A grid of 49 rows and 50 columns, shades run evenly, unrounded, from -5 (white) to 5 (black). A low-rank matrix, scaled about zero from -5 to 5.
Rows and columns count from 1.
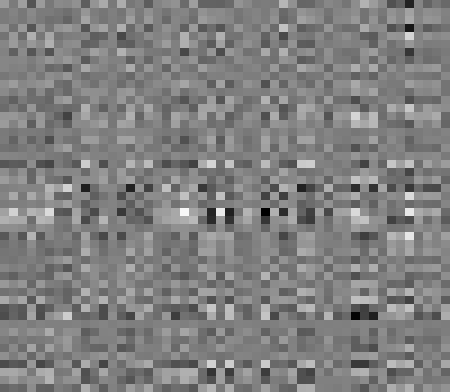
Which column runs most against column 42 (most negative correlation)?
13
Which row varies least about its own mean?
41
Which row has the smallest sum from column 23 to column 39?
21
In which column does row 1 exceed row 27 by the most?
46
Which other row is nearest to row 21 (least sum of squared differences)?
39
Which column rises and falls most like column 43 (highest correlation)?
19
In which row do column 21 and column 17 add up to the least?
27
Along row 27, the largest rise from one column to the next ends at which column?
26
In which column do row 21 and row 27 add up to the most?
32
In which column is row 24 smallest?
8
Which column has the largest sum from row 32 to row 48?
40
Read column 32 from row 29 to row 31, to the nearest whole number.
0 2 1
